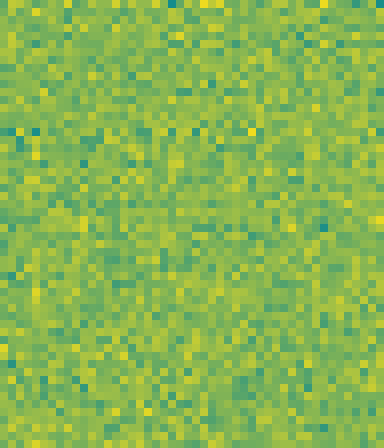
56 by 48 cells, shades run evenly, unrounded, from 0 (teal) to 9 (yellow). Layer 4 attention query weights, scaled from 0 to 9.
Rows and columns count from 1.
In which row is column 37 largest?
29
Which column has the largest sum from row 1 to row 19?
26
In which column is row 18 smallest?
3
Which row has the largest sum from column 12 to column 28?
1
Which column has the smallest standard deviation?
42
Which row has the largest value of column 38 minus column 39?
49
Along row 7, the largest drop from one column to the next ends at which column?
35
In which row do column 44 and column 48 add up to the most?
28
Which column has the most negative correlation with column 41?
48
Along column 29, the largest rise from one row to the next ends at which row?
13
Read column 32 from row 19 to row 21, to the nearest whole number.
3 3 5
